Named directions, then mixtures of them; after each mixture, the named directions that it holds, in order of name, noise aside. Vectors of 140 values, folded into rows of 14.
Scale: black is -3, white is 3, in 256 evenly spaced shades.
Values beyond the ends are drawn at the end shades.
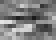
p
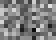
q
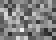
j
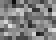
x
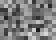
j, q.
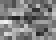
p, x.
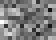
p, q, x.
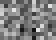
q.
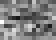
p, q.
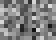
q.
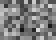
q.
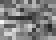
p, q.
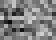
j, p, x.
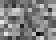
q, x.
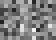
q.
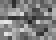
p, x.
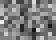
q.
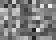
j, q.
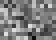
j, p, q.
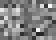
j, q, x.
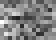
p, q, x.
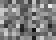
q.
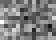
p, q.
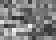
j, p, q.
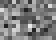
j, p, q.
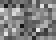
j, q, x.
